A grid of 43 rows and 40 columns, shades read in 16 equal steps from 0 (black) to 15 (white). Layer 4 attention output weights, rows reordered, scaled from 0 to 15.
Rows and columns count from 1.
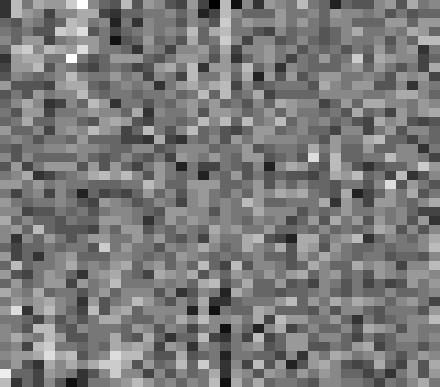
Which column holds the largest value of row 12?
9
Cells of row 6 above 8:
12
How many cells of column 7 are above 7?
19
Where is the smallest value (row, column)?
1, 20
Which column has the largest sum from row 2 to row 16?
21
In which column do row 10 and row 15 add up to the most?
18
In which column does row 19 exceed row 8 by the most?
39
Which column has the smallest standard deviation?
32
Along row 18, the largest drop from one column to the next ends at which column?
30
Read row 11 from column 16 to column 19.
8 6 7 11
